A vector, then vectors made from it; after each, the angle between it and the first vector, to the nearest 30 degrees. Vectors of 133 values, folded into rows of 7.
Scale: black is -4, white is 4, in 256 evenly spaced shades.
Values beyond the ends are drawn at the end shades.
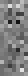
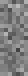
60 degrees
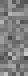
120 degrees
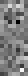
30 degrees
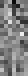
120 degrees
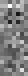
30 degrees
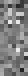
150 degrees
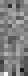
120 degrees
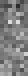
150 degrees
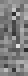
90 degrees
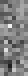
90 degrees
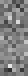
120 degrees
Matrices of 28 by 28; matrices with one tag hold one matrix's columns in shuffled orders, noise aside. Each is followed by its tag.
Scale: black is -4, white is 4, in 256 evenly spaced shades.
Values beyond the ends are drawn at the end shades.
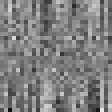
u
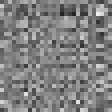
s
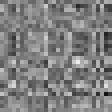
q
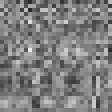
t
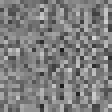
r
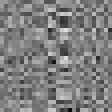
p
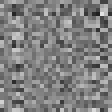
s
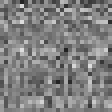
t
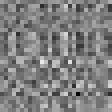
q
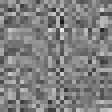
p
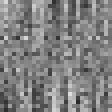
u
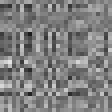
q
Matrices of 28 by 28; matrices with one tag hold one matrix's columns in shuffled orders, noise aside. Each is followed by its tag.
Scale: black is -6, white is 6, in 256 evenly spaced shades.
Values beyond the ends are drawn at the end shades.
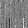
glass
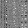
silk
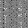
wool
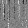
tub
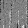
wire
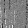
wire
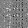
wool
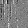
tub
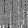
wire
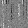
tub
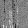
wire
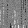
wire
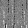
wire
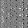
wool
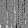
wire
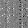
wool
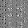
wool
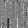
glass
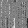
glass
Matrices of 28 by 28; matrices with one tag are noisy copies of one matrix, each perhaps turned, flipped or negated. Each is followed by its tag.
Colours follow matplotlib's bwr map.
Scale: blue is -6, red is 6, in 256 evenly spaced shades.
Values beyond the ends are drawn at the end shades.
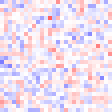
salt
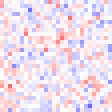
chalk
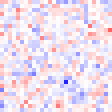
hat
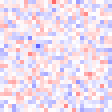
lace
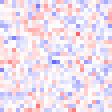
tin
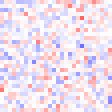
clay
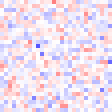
lace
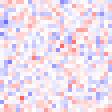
chalk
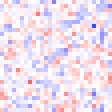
salt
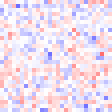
tin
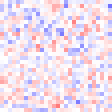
hat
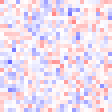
tin
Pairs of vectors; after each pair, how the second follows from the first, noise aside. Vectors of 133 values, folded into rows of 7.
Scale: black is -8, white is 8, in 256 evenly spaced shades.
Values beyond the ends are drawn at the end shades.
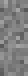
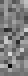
reversed, negated, scaled up.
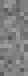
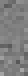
negated, partly zeroed.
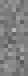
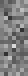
reversed, scaled up.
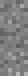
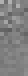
reversed, partly zeroed.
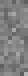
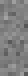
negated, partly zeroed.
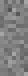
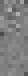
negated, partly zeroed.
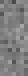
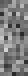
reversed, scaled up.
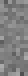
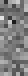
reversed, scaled up.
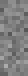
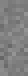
negated, shrunk.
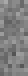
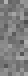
wrapped around, negated.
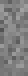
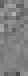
wrapped around, negated, partly zeroed.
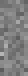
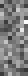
reversed, scaled up.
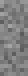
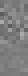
negated, partly zeroed.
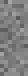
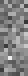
reversed, negated, scaled up.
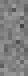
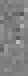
negated, partly zeroed.
